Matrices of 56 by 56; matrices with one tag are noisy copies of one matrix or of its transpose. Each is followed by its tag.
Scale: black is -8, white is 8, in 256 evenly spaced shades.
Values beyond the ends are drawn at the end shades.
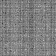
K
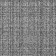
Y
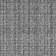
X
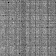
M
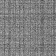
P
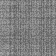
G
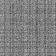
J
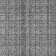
M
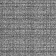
X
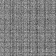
J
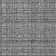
Y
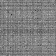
K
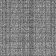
K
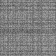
K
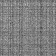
Y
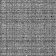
Y
